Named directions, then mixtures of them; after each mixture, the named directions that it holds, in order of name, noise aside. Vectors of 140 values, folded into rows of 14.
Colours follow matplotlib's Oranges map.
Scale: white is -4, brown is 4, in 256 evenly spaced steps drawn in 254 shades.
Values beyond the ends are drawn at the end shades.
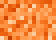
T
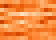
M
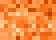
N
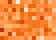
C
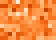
C, M, N.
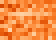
M, T.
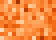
C.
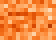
M, N, T.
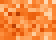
N.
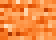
C, M.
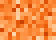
C, N, T.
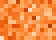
C, N, T.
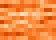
M.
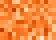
C, T.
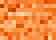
M, N, T.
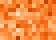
N, T.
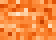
C, M, N.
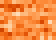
C, M, T.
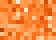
C, N.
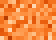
T.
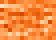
M, T.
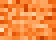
C, M.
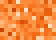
C, N.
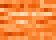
M.
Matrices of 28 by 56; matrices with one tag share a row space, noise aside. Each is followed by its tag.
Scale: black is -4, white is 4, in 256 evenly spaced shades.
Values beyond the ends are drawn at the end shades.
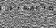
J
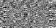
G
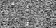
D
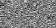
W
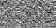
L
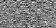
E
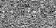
J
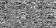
L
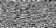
E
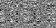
W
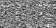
L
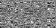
W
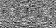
E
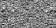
D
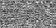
D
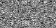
J
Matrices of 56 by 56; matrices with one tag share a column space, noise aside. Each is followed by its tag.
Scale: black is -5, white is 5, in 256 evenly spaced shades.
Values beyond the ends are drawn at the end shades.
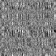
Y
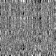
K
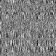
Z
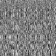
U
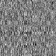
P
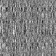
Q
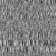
Z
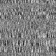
Z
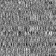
P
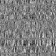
Z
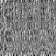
K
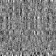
K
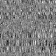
Z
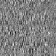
P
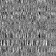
Z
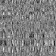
Z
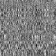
U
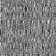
Q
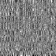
K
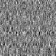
P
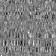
Z
